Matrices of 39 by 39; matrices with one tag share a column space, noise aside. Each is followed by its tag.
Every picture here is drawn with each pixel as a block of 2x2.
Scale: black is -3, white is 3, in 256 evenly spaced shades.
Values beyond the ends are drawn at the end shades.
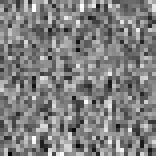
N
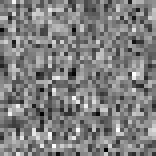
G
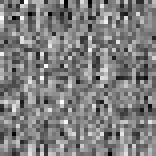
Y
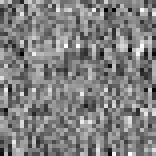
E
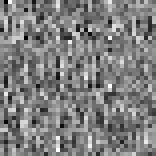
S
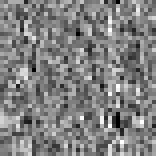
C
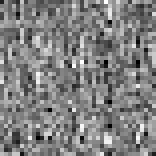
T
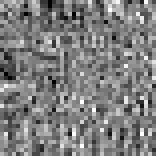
Y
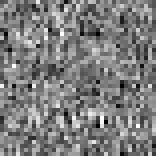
C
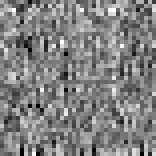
E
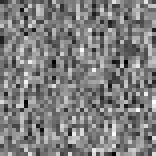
T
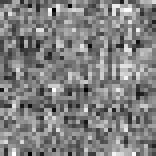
E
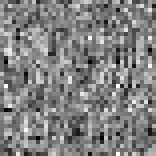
T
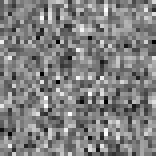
G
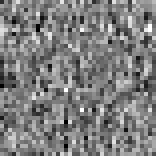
S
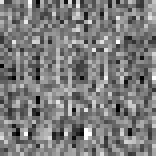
Y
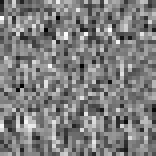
S
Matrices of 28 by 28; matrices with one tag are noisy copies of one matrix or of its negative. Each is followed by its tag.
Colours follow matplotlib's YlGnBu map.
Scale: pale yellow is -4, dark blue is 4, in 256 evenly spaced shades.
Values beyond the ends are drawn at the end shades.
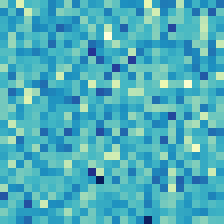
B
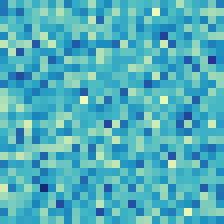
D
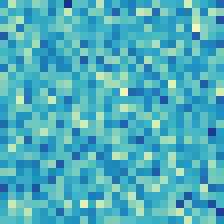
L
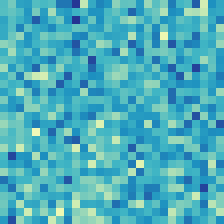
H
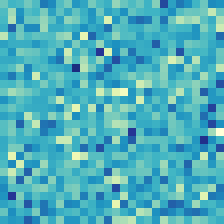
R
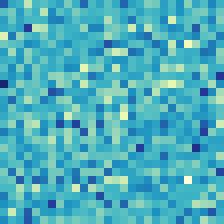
R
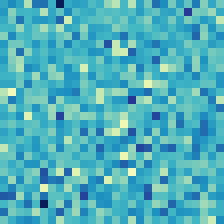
R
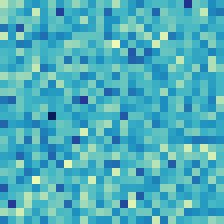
D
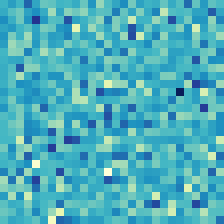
R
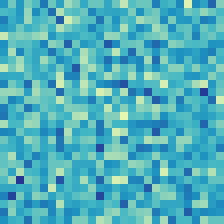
R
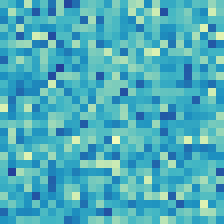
D
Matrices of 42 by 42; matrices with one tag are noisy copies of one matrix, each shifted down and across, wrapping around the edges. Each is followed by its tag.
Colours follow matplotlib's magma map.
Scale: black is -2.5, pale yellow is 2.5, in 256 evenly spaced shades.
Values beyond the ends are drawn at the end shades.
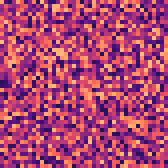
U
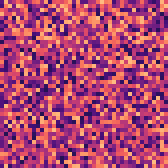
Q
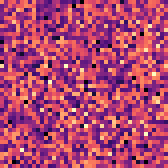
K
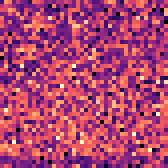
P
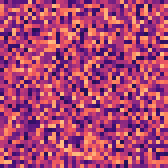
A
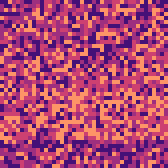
P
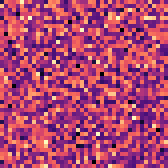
A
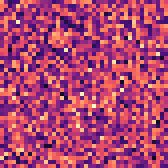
U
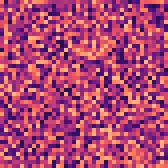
A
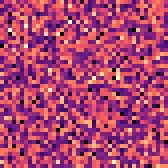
U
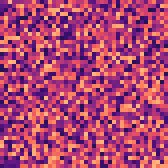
K
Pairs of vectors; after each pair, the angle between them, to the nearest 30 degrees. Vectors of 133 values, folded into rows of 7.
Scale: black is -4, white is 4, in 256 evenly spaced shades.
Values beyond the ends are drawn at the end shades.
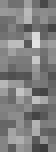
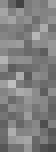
60 degrees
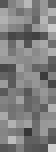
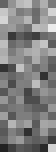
30 degrees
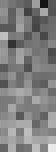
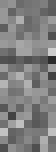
90 degrees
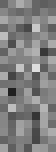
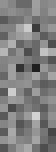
150 degrees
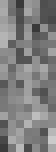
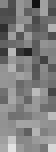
90 degrees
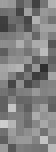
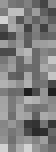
90 degrees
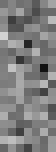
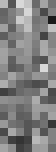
120 degrees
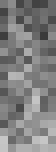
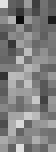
60 degrees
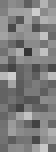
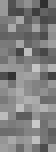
150 degrees
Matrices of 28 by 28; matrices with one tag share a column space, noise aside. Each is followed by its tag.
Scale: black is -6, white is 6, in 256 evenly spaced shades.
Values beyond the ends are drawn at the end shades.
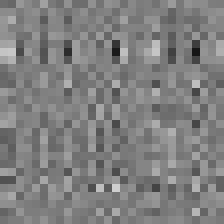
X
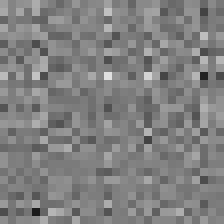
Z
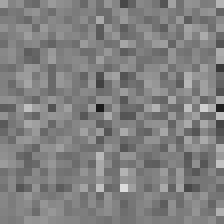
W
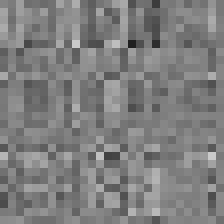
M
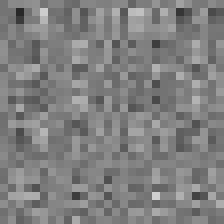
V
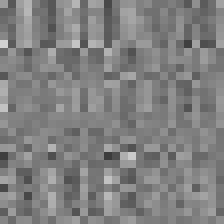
M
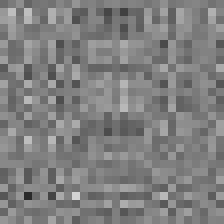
V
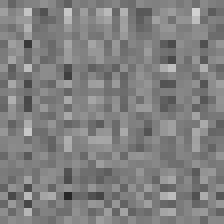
V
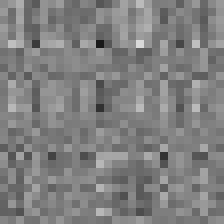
M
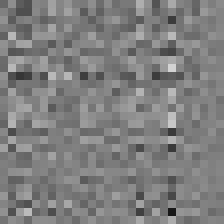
Z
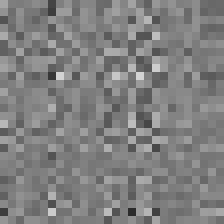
Z
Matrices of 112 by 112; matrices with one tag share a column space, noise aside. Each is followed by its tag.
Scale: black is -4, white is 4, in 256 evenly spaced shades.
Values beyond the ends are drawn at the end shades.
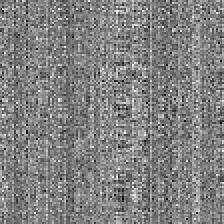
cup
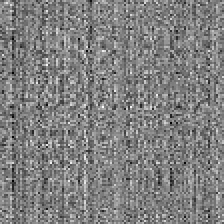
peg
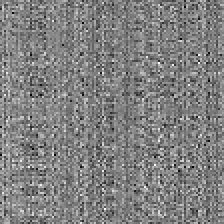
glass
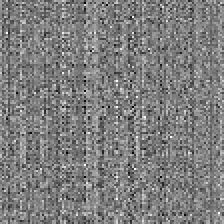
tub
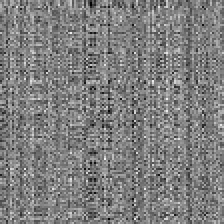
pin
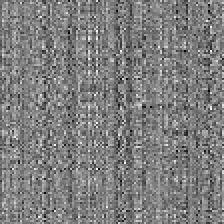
peg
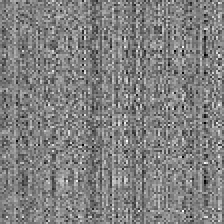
peg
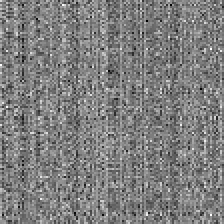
tub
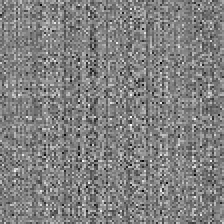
glass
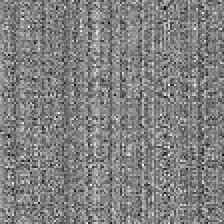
glass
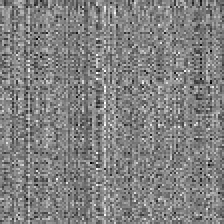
pin
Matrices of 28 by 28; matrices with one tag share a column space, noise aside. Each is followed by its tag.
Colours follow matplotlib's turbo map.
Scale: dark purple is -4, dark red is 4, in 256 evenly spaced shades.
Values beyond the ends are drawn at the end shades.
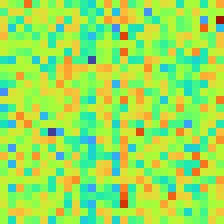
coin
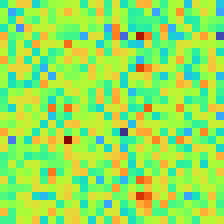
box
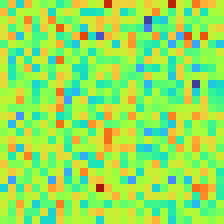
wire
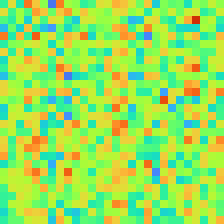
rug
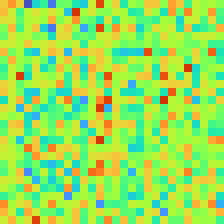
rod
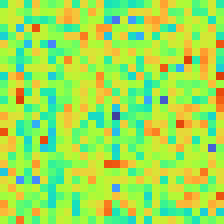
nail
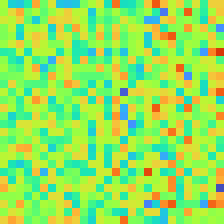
rod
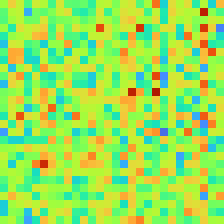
box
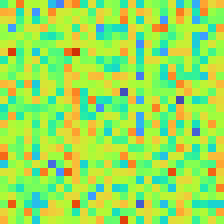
rod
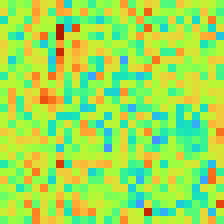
nail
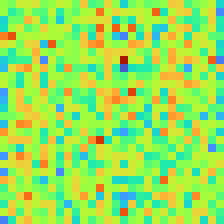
box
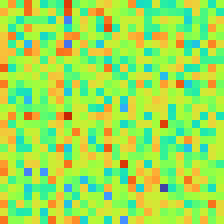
wire
